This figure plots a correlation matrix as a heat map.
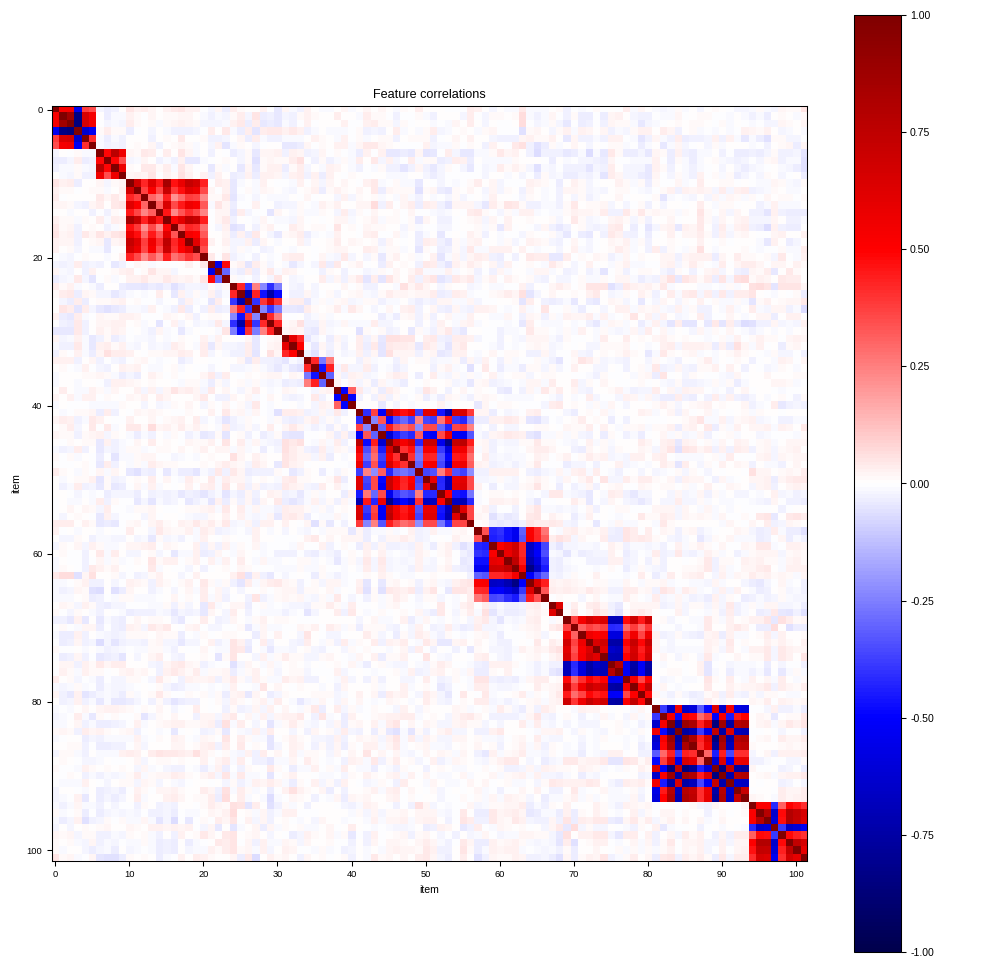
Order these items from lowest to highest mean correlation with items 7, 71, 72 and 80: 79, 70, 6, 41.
41, 6, 70, 79
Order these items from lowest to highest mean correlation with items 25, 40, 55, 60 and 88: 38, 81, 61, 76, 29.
29, 81, 76, 38, 61
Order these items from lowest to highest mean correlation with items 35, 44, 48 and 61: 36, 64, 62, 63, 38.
64, 36, 38, 63, 62
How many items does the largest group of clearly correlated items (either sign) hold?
16
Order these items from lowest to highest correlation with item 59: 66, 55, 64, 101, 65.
64, 65, 66, 55, 101
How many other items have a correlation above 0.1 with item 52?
4
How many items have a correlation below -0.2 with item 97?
7
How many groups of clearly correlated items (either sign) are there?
14
